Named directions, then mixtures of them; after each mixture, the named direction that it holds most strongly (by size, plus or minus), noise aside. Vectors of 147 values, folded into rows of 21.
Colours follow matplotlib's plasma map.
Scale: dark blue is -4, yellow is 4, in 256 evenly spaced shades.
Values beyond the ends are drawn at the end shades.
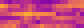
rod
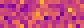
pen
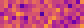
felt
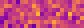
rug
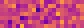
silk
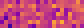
rug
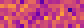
pen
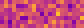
silk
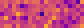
felt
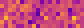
pen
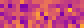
pen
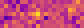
pen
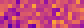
rug
